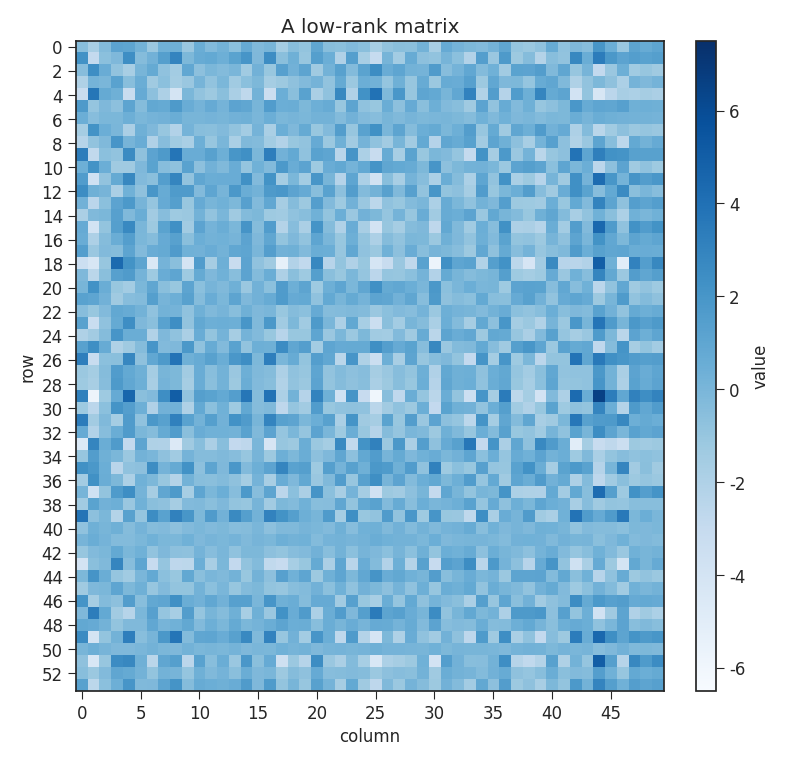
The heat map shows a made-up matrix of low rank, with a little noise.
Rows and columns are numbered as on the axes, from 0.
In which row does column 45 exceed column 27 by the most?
29
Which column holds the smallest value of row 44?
44
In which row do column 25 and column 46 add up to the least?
18
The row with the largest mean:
39
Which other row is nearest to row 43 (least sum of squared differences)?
8
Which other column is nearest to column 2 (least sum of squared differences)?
15
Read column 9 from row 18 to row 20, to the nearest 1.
-4 -1 1
